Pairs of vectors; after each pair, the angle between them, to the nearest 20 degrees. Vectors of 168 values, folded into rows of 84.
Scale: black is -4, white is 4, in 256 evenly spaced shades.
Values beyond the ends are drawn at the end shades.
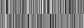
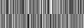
40 degrees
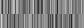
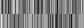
20 degrees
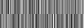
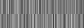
160 degrees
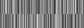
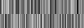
60 degrees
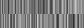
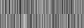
80 degrees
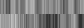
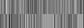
120 degrees
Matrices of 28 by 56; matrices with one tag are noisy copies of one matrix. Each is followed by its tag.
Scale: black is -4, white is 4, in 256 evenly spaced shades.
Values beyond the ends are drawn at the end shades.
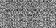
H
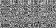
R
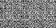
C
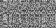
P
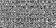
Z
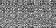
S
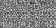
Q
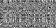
P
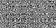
Z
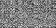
S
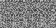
H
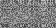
R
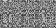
P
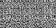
C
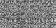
Z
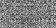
Z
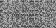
P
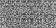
Z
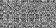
P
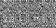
P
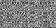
Q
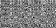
R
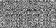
H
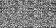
S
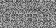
H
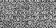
C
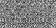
Z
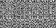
C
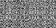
C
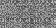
Z
